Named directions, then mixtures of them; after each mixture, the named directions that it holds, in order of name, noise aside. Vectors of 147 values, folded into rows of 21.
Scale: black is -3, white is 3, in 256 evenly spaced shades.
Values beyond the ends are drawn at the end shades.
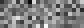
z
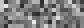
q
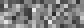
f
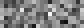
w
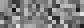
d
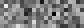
f, q.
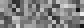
d.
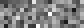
w, z.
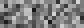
f.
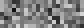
d.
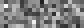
f, q.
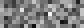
w.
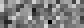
f, q.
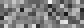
w.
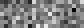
w, z.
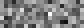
w.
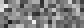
q.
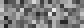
q, w.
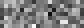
w.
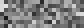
d, q.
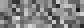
d.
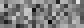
f.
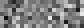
d, w.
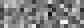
w.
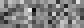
f, w.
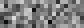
f.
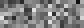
f, w.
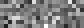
q, z.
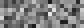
w.
